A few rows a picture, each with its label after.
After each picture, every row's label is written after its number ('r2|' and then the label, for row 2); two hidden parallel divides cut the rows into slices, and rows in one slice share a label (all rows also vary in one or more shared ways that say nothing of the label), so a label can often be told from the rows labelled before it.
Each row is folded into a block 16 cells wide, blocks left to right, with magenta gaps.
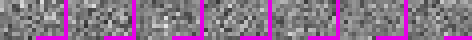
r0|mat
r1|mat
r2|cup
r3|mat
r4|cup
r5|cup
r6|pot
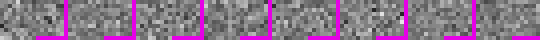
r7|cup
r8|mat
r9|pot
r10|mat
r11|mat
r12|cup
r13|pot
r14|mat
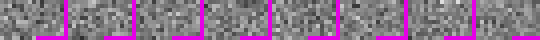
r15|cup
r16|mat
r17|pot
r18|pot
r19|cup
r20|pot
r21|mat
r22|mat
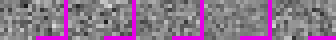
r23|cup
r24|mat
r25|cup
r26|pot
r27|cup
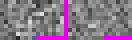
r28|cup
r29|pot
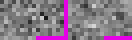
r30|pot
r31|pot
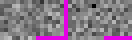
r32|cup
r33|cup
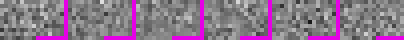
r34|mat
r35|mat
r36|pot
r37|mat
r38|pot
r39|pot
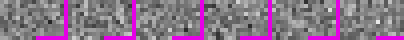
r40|cup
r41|pot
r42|cup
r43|mat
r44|cup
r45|mat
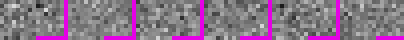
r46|pot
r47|pot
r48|cup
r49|cup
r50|mat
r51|pot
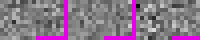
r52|cup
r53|cup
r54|mat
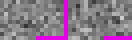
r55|pot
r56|cup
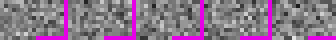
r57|pot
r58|pot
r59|pot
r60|pot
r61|cup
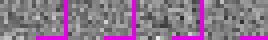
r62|pot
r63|pot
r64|mat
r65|pot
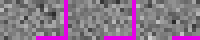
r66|cup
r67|pot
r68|pot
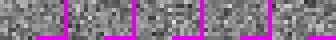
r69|mat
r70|pot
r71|mat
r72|mat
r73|pot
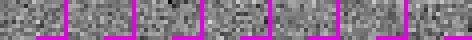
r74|cup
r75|pot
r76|cup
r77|mat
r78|mat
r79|pot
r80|mat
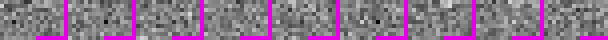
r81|cup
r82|cup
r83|cup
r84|pot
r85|mat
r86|pot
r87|mat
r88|mat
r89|cup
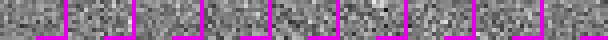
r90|pot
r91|cup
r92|mat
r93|mat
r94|mat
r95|mat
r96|cup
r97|mat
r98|mat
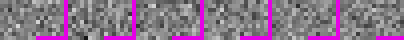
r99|pot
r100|mat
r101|cup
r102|cup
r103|cup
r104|mat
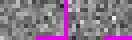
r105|cup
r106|mat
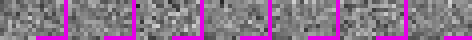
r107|cup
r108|pot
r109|cup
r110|pot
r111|mat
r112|cup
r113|mat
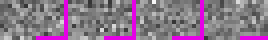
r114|cup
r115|cup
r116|pot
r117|mat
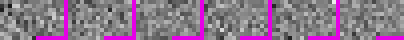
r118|mat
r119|cup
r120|pot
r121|mat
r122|pot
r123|pot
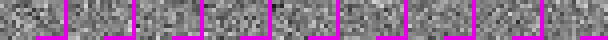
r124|cup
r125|cup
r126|pot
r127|mat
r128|mat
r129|mat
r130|pot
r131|cup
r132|mat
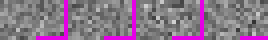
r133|pot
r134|pot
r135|pot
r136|pot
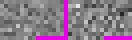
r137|pot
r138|cup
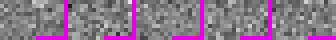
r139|mat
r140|pot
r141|cup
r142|pot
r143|pot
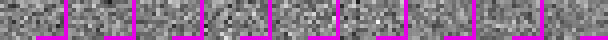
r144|mat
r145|pot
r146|mat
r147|cup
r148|cup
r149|mat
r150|mat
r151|pot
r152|mat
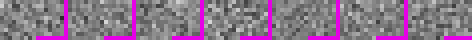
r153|pot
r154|mat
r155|pot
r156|pot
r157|mat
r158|pot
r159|mat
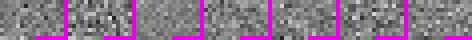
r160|cup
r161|cup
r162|pot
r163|pot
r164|cup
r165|cup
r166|pot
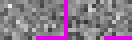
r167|cup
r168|mat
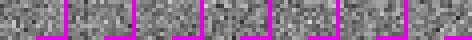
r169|mat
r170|mat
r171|mat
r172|mat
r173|pot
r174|pot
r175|pot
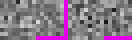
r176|mat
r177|pot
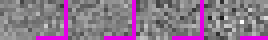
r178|cup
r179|pot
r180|cup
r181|mat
